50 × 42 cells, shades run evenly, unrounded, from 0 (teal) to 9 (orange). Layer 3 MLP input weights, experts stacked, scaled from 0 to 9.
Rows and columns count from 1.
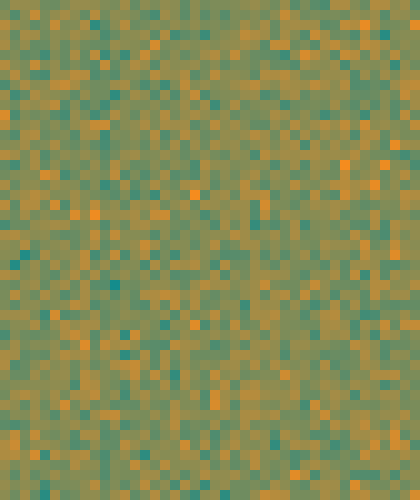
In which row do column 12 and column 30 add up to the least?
29
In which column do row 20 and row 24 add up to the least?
16
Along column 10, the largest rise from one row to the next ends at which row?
13
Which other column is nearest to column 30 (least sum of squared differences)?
24
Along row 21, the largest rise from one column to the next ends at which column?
27
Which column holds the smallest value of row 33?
17
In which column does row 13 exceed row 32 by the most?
37
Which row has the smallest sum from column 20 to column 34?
23
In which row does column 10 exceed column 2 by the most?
22
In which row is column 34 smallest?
45
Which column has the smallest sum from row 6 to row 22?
11
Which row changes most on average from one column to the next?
6
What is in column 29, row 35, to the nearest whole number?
3
